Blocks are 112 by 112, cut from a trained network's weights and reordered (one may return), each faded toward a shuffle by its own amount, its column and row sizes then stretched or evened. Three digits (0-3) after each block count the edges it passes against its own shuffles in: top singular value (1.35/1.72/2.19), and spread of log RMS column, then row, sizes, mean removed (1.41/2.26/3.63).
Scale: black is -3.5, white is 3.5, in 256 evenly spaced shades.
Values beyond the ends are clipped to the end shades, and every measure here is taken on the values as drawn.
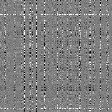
3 3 1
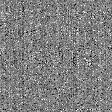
1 0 1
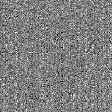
2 1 1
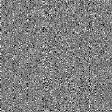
2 2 1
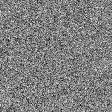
1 0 0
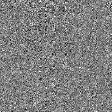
1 2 1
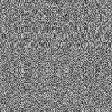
3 1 0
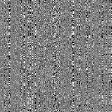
3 3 1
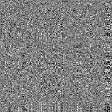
3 2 2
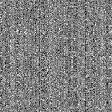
2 1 0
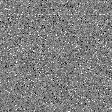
0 0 0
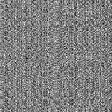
3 1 0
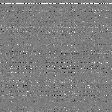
3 1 2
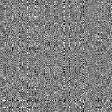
3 3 1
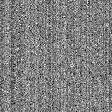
2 0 0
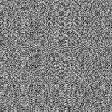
3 0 1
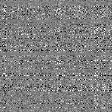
0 2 3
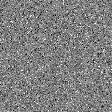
1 0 0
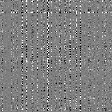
3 3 2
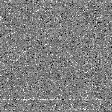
1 1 1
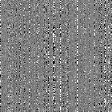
2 3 1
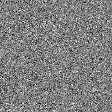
1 1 1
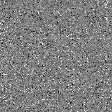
0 1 1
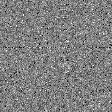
1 1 0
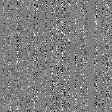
0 3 0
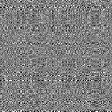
3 1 3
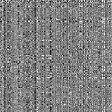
3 2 2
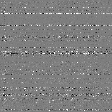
2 1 3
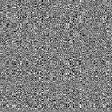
3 2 2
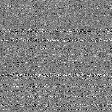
0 1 3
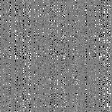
1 3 2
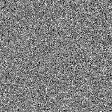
0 1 0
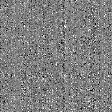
1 2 1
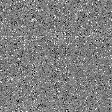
0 1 0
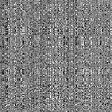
3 2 2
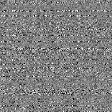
2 1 3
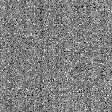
1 0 1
